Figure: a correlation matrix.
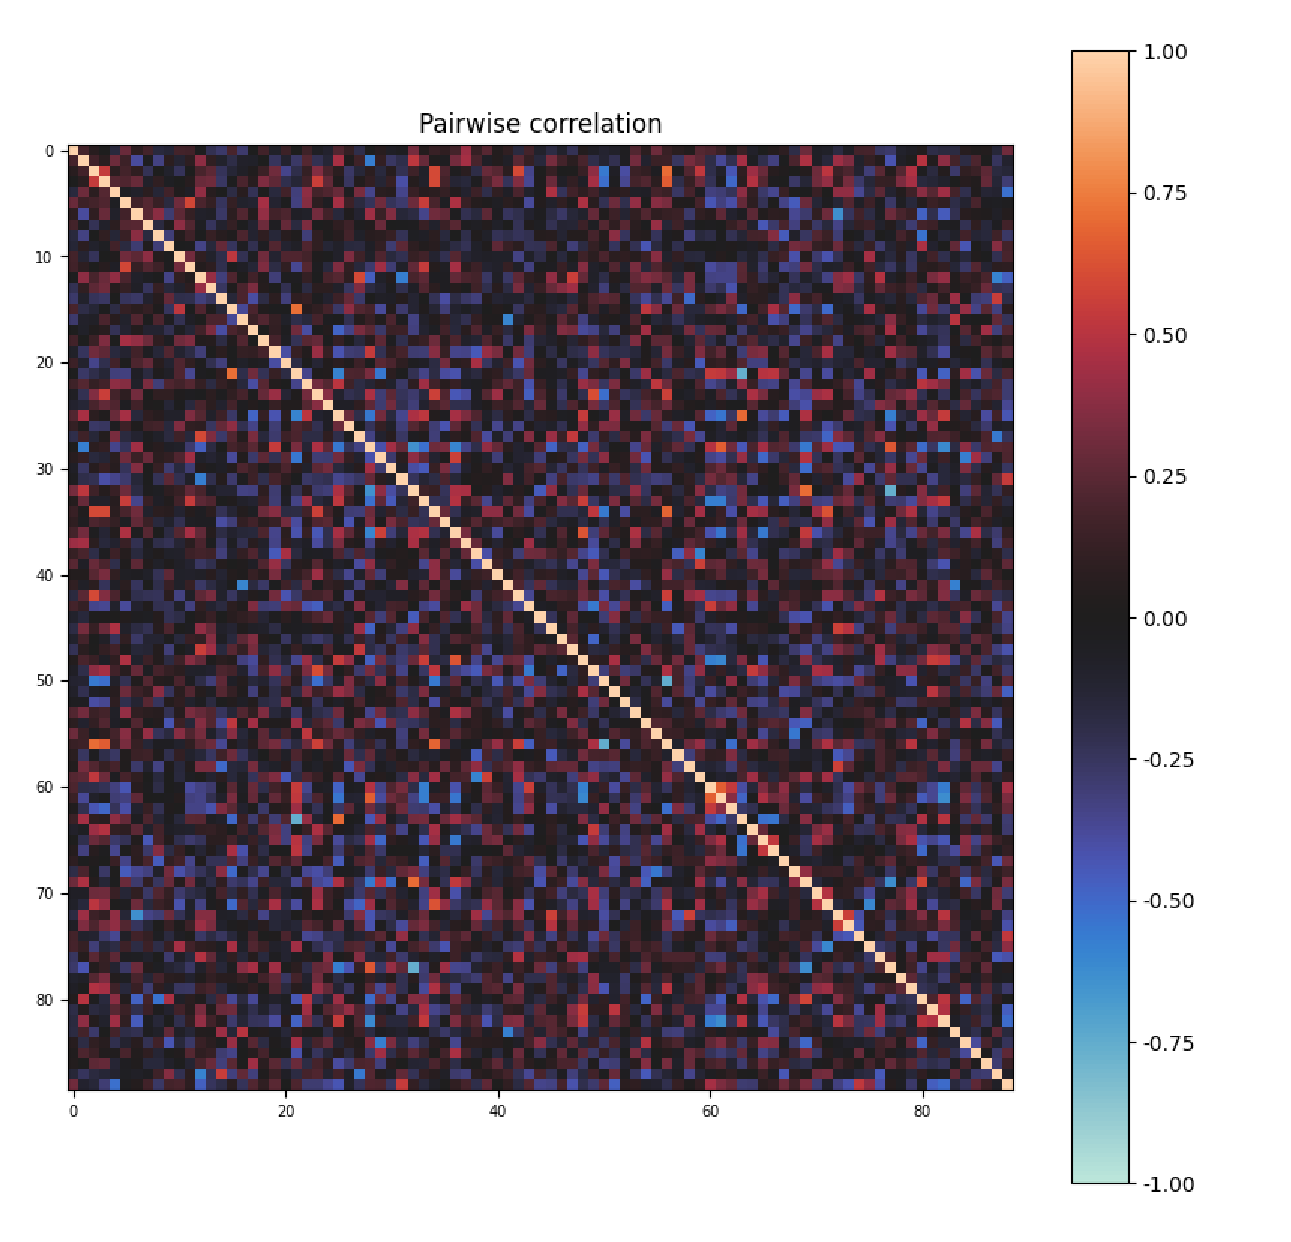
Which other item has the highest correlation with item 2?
56
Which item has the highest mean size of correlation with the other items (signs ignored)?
28
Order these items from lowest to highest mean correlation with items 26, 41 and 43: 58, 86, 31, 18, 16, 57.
16, 18, 86, 58, 31, 57
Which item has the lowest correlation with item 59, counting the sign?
38
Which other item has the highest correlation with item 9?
80
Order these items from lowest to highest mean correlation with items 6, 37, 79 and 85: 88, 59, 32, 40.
40, 88, 32, 59
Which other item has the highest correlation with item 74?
88
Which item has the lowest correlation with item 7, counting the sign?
65
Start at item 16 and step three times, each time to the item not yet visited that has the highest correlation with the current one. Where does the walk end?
87
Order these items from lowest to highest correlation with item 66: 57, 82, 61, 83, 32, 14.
83, 82, 14, 32, 57, 61
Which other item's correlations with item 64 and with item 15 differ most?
71
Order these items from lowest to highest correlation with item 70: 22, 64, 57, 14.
57, 22, 14, 64
